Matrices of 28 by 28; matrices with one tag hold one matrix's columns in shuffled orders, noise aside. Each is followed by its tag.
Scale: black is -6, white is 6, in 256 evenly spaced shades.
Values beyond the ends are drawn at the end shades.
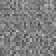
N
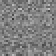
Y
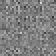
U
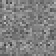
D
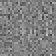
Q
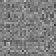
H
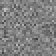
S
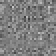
U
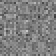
Q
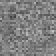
Q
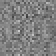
Q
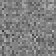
N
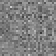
Q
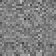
Y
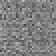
H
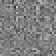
U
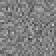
S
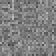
D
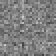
D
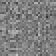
Q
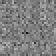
D
